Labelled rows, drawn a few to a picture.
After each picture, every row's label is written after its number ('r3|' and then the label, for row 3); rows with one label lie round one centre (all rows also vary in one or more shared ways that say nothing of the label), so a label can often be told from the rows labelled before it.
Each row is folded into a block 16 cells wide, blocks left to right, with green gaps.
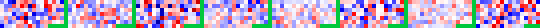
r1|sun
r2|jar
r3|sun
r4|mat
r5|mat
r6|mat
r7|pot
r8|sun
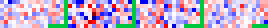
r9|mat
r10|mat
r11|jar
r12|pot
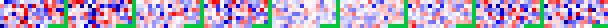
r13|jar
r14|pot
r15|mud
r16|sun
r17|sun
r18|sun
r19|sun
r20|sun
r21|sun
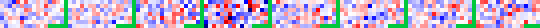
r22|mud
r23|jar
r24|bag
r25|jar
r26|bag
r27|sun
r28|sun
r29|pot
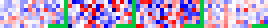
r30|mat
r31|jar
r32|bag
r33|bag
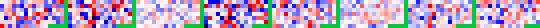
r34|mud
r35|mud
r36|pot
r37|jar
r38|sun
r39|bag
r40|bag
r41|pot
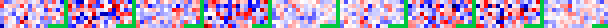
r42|jar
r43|pot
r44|pot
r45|mud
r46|mud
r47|jar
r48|mat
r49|sun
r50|bag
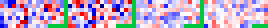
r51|mud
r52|sun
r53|sun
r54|jar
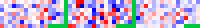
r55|bag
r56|jar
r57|jar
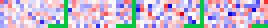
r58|jar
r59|mud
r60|mud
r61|pot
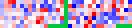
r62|pot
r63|sun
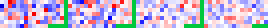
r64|jar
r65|mud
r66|pot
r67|bag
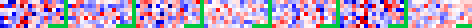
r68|bag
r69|jar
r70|sun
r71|jar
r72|mat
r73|jar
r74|sun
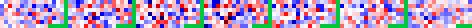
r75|jar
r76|mat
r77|pot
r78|mat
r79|sun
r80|mat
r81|mat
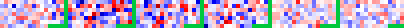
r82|bag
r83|sun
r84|bag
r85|jar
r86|pot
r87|mud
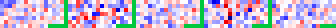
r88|mat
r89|jar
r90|pot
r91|mud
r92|pot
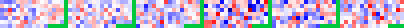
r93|mud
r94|jar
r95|sun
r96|mat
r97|sun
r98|mat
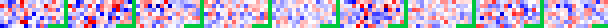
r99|mud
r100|bag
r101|sun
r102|pot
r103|mat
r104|sun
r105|bag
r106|mud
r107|pot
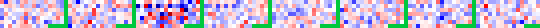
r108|jar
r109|jar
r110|jar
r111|sun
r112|bag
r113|mud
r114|sun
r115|jar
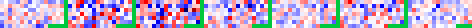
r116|jar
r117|jar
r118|pot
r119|mat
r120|pot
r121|pot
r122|sun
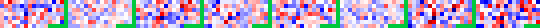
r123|pot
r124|mud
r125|sun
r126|mat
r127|mud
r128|sun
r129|mud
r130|sun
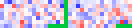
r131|mud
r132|mat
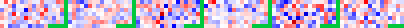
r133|bag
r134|bag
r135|jar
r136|pot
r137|mat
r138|pot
